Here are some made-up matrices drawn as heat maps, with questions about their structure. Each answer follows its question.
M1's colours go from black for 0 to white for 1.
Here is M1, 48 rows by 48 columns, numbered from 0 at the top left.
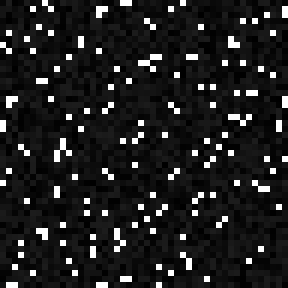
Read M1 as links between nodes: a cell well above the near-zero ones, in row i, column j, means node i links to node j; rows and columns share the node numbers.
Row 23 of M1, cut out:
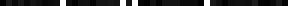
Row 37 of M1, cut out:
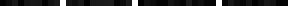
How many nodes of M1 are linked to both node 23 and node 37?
2
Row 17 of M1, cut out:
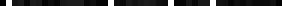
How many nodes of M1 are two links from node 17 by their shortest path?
9
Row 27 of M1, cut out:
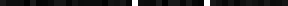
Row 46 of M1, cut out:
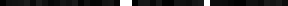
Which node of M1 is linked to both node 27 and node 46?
node 34
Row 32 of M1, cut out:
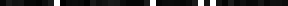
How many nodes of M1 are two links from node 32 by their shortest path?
7
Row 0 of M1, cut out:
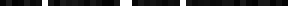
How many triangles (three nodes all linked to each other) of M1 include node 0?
0
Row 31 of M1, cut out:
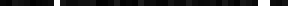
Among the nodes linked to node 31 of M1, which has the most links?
node 9
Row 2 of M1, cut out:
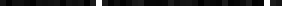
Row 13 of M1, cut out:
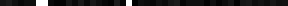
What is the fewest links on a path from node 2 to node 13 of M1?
7
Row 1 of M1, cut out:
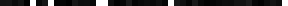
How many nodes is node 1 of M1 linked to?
6
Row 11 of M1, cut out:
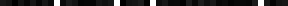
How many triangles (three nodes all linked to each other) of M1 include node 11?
1
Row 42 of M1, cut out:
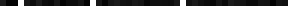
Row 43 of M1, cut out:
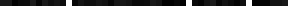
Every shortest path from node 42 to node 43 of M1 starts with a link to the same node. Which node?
node 15
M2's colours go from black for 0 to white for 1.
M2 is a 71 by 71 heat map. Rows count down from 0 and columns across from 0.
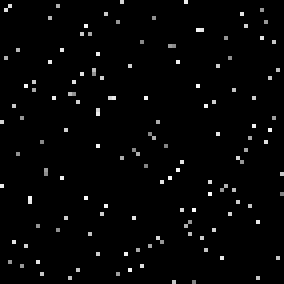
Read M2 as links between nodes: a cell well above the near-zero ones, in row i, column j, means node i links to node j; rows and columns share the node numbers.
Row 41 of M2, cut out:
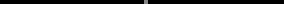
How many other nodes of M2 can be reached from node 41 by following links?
7
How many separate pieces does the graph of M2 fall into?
5
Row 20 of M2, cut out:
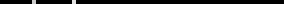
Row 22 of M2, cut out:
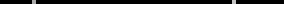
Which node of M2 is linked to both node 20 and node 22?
node 8
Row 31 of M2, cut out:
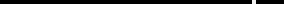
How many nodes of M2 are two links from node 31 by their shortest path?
1
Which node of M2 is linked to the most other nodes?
node 24
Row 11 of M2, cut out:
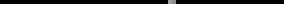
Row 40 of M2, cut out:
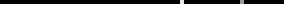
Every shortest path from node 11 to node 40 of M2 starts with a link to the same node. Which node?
node 43
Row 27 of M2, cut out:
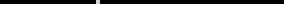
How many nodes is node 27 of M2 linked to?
1
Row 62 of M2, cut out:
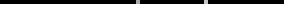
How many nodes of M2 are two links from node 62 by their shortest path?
2
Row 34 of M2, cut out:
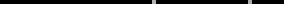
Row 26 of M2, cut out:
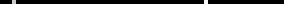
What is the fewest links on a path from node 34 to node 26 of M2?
3
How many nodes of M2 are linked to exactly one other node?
5
